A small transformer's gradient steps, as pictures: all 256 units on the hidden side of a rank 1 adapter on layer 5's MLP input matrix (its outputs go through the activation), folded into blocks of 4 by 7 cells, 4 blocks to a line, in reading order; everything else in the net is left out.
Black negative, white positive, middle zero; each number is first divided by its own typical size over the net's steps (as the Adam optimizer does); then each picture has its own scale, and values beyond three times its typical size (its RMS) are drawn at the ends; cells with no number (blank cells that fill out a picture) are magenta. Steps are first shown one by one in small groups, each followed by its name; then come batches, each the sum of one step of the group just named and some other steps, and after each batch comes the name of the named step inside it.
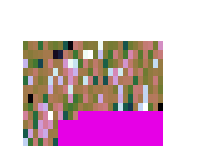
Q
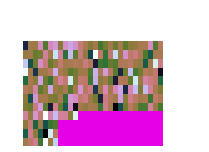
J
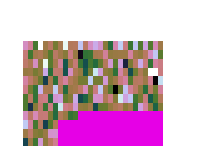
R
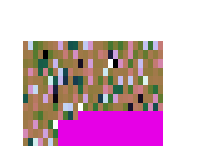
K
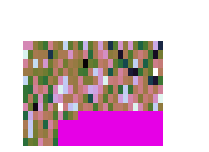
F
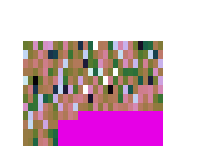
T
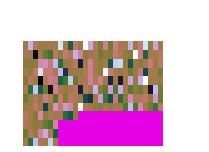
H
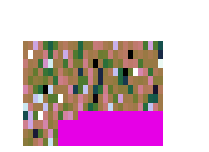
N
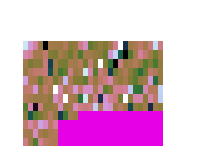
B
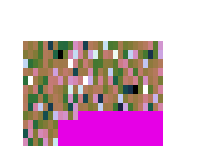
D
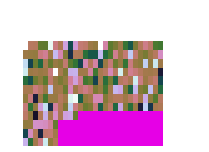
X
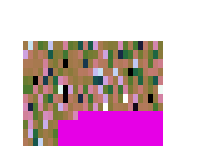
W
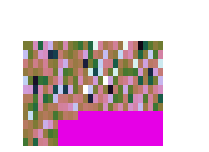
T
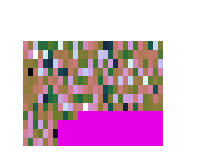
B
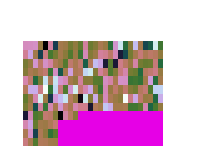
B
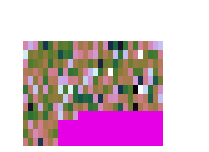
D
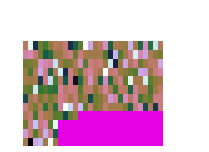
K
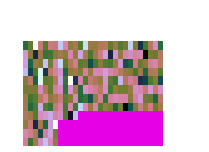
J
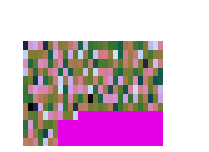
J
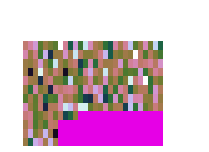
H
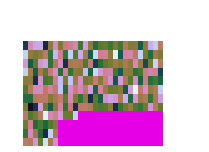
J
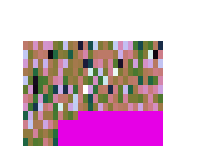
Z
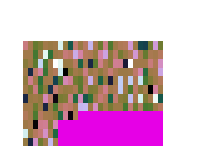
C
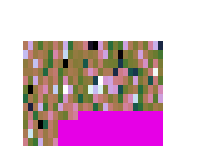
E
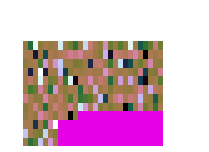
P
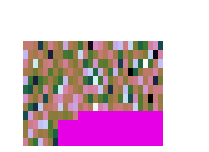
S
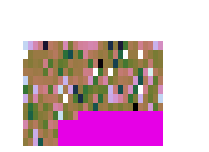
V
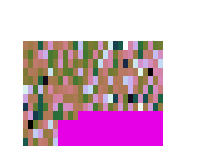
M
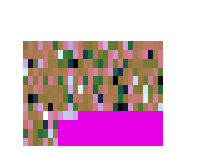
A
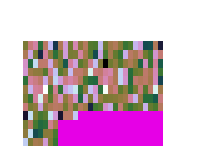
E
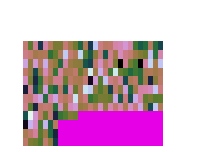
Z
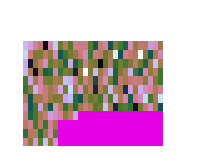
V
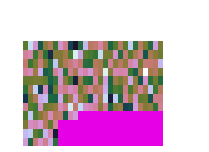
S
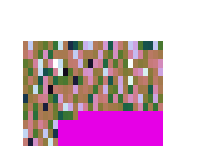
C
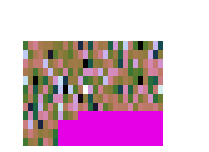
Z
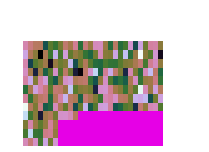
V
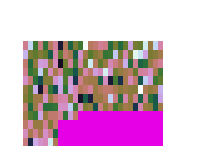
V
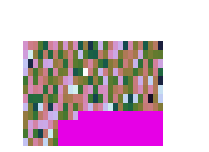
S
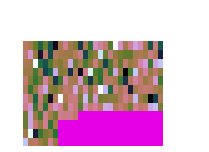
S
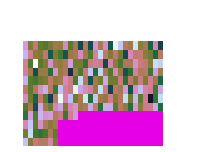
S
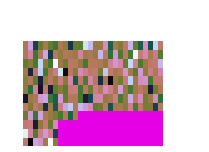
C
